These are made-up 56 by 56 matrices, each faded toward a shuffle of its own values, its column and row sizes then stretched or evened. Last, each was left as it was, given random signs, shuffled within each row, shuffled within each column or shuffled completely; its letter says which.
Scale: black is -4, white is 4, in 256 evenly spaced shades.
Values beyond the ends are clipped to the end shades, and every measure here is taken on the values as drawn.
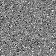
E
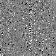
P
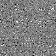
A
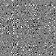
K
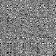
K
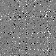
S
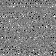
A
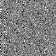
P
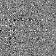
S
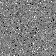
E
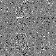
S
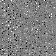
P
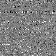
A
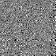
S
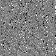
P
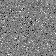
E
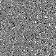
P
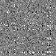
K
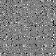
K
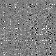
S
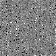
P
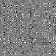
K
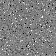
E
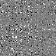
S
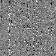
P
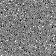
E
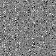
P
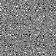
S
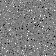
E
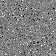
E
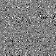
S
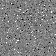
E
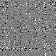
S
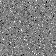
E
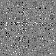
K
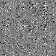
S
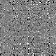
K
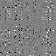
K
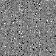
P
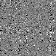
S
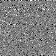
A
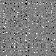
K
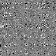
S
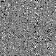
P
